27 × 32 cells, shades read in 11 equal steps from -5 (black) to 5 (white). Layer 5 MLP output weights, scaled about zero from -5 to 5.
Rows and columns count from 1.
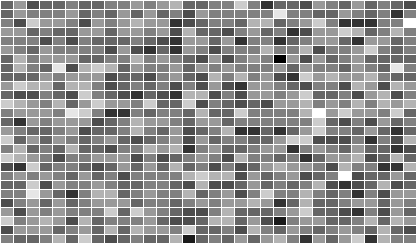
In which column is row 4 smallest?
23
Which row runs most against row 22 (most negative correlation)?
1
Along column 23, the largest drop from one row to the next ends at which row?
17
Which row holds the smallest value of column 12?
6
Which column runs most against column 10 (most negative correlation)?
7
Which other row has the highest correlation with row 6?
11
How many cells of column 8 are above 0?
9
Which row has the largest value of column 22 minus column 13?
2
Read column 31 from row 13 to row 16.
3 -1 -3 -2
